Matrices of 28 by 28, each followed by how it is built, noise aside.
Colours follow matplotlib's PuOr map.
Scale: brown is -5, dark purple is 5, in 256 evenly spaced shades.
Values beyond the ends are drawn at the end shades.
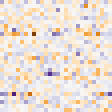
uneven rows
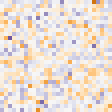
noise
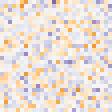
noise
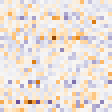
uneven rows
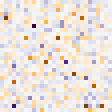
sparse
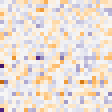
low rank
